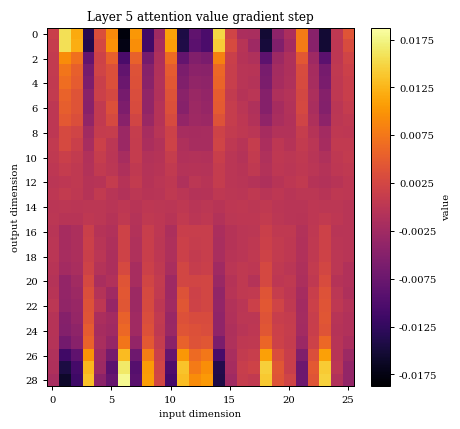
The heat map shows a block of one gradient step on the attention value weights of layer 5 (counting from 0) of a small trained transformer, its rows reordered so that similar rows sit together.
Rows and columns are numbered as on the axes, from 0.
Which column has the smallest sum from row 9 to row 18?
5
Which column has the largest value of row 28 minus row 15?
6
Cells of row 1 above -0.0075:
18
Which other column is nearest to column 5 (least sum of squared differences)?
7
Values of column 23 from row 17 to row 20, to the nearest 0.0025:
0.0025 0.0025 0.0025 0.0025
